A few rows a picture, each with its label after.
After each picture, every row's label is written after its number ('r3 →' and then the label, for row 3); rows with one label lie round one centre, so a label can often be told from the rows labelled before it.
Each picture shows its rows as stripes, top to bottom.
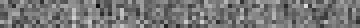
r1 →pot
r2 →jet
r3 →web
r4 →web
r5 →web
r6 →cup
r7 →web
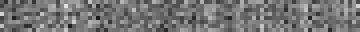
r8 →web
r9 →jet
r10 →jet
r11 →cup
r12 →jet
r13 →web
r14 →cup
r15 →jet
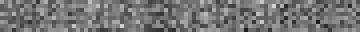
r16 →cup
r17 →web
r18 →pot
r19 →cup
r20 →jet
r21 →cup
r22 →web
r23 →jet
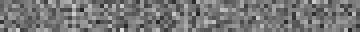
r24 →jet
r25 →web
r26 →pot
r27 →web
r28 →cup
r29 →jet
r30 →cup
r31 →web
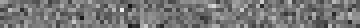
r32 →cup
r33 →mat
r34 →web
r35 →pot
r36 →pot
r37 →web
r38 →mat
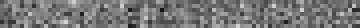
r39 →web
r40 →web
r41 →mat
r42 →pot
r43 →mat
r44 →jet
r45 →mat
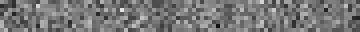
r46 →cup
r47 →jet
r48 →web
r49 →jet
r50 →mat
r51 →cup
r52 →cup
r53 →mat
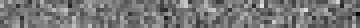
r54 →cup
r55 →cup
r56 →jet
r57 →mat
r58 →web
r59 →web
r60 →web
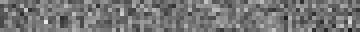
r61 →cup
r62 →jet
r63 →mat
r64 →web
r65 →pot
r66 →pot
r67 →pot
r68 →web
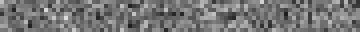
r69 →cup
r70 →mat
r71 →pot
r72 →jet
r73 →jet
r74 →mat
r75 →mat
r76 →web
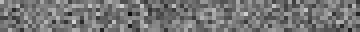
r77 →cup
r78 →web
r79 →jet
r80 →mat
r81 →jet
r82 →pot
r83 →mat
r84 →web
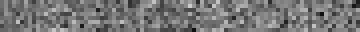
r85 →mat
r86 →mat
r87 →jet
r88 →pot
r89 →jet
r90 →web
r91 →pot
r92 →jet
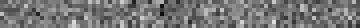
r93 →web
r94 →mat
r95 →jet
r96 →cup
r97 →pot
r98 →web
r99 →web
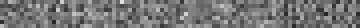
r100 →web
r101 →pot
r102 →pot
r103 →web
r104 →mat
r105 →pot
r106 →cup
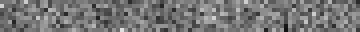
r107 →mat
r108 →cup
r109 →jet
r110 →pot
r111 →jet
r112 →jet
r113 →pot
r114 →web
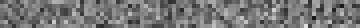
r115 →jet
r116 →mat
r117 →pot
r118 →pot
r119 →web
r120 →mat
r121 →jet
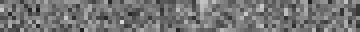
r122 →jet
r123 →cup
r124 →cup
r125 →mat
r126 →jet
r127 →web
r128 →cup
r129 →pot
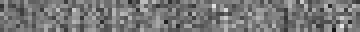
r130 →mat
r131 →jet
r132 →pot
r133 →web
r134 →pot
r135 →web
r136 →pot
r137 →pot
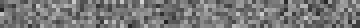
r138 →web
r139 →jet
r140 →pot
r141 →cup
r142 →jet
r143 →web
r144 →mat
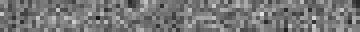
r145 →mat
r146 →mat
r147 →pot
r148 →cup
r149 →jet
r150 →web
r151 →jet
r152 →pot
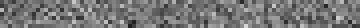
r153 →pot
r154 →web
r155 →cup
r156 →jet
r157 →pot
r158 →web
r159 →mat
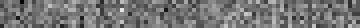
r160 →web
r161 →jet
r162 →web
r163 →mat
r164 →pot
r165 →web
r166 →pot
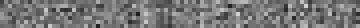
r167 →mat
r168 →jet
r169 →pot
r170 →mat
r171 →cup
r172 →mat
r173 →jet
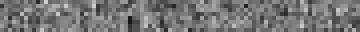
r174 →mat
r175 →jet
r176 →jet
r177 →pot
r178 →mat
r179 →mat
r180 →mat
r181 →web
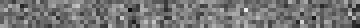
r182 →jet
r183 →web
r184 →mat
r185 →pot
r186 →web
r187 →mat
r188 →mat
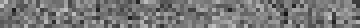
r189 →mat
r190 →cup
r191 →jet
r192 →pot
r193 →mat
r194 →pot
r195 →mat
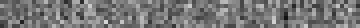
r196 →pot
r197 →cup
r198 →pot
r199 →pot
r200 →pot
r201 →web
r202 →jet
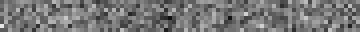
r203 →jet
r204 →pot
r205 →web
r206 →mat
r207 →jet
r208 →jet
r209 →cup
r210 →web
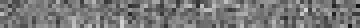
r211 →pot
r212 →mat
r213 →jet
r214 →mat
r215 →web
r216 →web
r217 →web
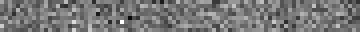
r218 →cup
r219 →pot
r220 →web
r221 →jet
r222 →mat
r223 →web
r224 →cup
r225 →web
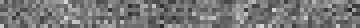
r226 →jet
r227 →mat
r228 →web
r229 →mat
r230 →jet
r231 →web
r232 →cup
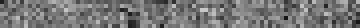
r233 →jet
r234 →web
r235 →jet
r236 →mat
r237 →web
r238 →mat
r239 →mat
